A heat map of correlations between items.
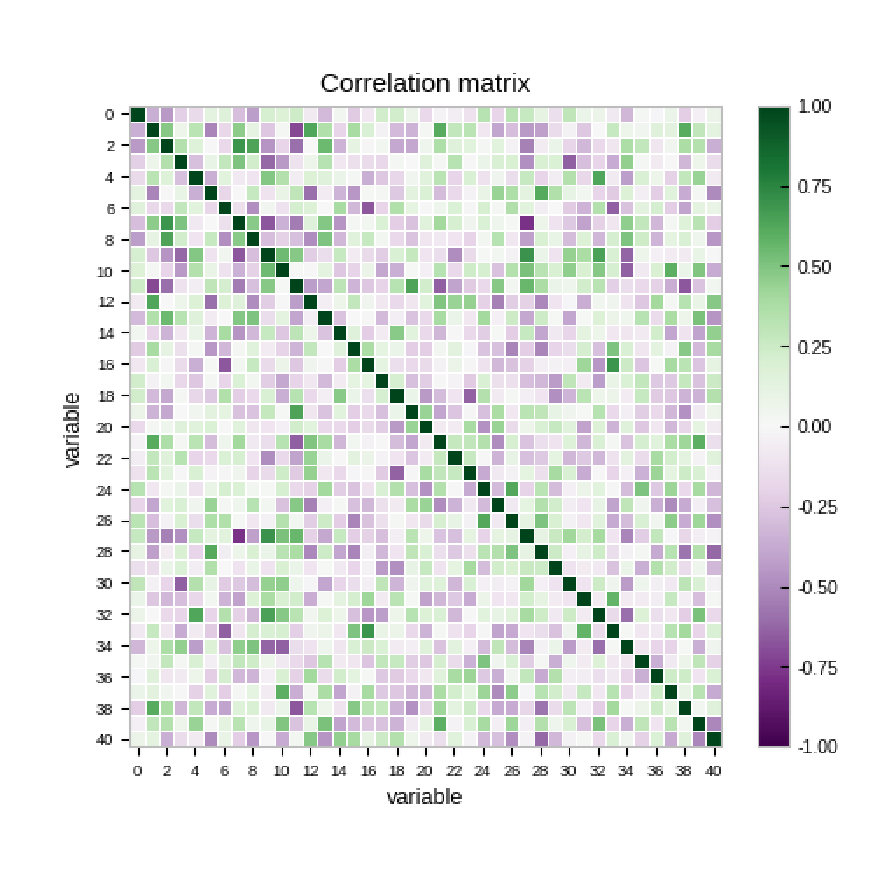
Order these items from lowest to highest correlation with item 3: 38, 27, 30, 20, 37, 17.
30, 27, 38, 17, 37, 20
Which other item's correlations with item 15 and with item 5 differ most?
28
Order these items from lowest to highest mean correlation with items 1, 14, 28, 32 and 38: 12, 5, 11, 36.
5, 11, 36, 12
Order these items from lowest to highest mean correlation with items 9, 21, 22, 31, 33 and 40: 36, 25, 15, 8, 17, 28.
25, 28, 8, 17, 36, 15
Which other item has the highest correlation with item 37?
10
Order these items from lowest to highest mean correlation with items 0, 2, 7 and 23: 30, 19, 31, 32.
31, 19, 32, 30
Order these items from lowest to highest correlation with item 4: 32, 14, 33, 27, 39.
33, 14, 27, 39, 32
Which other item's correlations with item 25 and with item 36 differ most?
12
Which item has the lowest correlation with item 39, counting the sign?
40
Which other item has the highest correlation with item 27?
9
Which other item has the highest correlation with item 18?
14
